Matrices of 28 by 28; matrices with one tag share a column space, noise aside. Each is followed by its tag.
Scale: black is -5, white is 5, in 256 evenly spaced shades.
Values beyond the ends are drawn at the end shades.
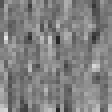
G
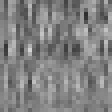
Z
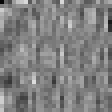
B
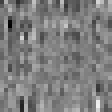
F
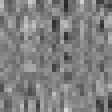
F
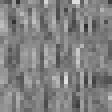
B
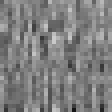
G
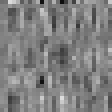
B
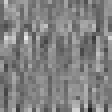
G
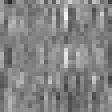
B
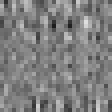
F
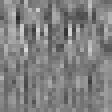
Z
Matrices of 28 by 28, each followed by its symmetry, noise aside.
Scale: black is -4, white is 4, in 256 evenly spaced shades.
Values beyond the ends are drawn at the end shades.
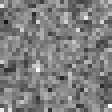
same after a half turn.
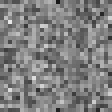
mirrored top to bottom.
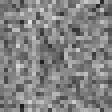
mirrored top to bottom.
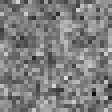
no symmetry.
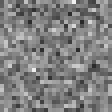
mirrored left to right.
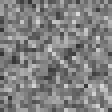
symmetric.
